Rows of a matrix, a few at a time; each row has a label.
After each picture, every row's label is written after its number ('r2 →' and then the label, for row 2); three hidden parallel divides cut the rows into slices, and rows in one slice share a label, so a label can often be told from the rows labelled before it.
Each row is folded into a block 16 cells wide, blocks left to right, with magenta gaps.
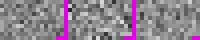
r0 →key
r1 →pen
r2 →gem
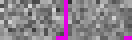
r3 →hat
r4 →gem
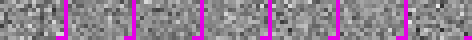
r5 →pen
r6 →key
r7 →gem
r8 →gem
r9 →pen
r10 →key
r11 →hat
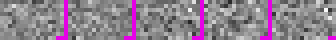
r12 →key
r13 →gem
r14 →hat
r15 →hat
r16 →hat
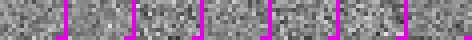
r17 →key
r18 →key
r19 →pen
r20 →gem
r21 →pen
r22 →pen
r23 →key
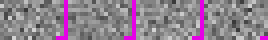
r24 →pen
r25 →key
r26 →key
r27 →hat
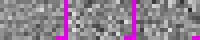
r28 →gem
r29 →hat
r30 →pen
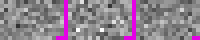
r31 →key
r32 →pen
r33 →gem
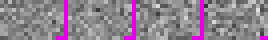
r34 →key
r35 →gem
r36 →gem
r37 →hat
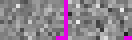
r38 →gem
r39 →hat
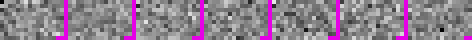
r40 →pen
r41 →key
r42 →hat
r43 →pen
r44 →hat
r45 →pen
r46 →hat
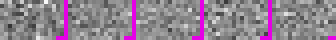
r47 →hat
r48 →key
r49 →key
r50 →hat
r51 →gem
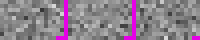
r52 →key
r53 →gem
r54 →gem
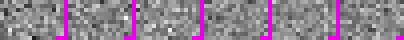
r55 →pen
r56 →hat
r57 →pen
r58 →gem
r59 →key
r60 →key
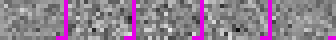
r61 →key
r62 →pen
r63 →pen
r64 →hat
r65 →gem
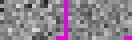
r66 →pen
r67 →key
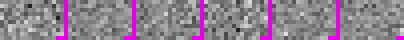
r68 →pen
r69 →gem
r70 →gem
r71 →hat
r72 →key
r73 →gem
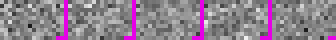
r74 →hat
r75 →pen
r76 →key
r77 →hat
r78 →key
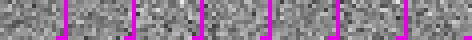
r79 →key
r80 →key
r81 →hat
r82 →key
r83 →gem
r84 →pen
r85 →gem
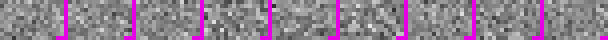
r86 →key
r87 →gem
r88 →key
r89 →hat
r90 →key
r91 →pen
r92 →key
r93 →key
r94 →key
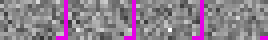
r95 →pen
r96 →pen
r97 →pen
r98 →key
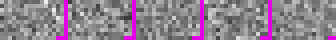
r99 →hat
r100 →pen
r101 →gem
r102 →hat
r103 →gem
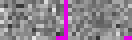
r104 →hat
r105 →key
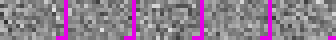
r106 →hat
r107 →gem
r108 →pen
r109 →gem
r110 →hat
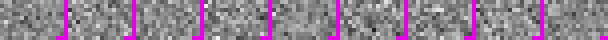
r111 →key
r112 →pen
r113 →key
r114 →pen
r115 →gem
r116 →hat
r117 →hat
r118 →pen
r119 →key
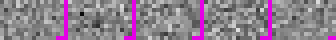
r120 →gem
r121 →hat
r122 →pen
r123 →pen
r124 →key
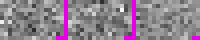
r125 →hat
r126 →hat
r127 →key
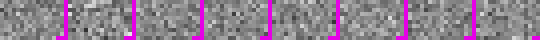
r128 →gem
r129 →pen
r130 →key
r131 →key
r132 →gem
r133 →gem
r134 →gem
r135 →key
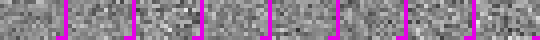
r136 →key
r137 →gem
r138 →pen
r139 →key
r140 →gem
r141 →key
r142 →pen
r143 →hat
